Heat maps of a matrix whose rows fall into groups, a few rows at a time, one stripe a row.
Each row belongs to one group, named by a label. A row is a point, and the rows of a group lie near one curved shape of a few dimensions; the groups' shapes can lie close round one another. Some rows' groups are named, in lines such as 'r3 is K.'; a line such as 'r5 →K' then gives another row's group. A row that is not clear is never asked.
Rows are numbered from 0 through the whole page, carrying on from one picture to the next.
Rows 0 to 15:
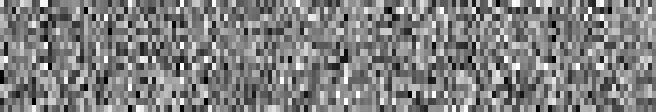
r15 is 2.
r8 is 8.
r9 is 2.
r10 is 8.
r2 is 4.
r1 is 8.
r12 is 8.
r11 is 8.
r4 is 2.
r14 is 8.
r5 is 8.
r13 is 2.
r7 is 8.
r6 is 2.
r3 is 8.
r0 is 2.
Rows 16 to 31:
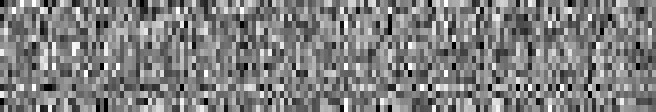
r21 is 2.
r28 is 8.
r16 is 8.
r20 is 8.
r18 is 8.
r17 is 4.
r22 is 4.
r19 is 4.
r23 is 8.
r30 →8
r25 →4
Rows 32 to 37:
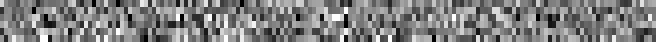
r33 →8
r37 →4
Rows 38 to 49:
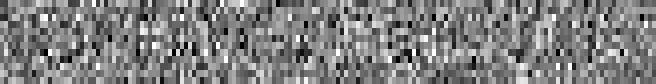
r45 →2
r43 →2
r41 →2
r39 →8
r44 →4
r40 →8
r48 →8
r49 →2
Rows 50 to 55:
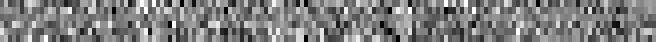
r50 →2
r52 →8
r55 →2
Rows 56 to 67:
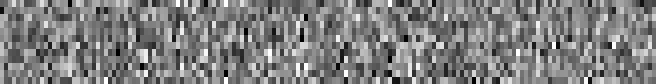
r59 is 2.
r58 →2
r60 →2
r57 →8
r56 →4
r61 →2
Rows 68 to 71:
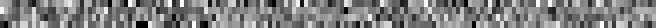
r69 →8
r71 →8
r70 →8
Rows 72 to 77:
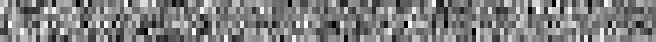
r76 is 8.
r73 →8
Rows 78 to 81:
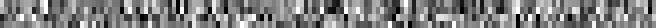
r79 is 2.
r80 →8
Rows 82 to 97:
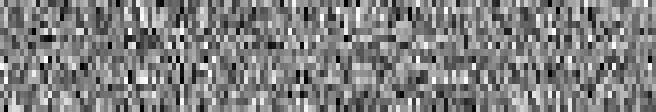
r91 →8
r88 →2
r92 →2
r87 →8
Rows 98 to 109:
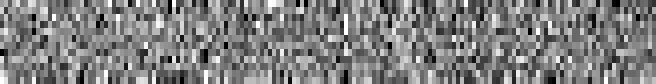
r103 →2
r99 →2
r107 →8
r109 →8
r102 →8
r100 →4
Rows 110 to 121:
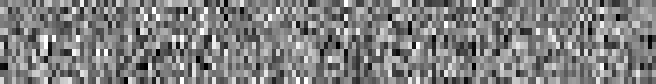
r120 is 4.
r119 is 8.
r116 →2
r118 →2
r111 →4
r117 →4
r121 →2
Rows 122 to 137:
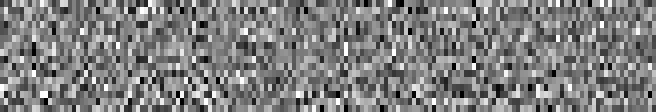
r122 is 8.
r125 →8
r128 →4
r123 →2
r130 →8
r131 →8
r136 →2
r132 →8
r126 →4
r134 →8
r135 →2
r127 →2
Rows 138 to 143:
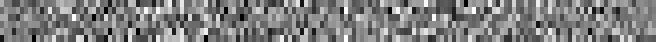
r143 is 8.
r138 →2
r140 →4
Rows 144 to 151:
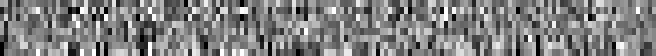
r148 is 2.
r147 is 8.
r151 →4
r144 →4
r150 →8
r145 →4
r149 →8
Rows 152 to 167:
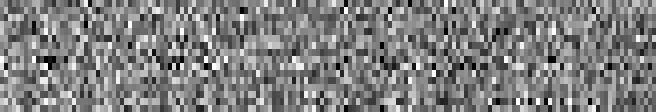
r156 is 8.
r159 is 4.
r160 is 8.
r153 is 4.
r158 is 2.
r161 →2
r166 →8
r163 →4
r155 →8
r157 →4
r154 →4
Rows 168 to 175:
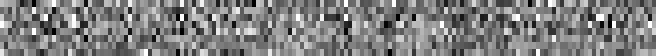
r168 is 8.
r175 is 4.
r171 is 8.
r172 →8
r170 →2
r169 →8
